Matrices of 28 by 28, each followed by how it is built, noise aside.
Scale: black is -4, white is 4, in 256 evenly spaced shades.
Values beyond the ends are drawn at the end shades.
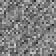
Hankel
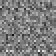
repeating columns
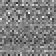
repeating columns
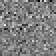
uneven rows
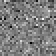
uneven rows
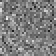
Toeplitz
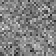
Toeplitz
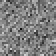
Hankel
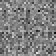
repeating columns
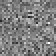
low rank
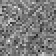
Hankel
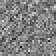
Hankel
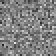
repeating columns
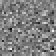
low rank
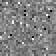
sparse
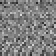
repeating columns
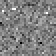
sparse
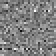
uneven rows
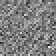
Hankel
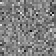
low rank
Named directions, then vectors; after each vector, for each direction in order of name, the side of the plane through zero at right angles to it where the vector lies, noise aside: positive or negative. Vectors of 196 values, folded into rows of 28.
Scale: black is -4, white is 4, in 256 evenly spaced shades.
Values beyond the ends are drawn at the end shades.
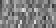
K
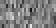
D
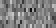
positive, negative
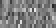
negative, positive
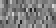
positive, negative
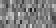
positive, negative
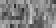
negative, negative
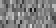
positive, negative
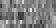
negative, positive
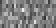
positive, positive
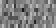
negative, negative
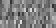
negative, positive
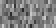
negative, negative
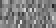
negative, positive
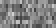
positive, negative
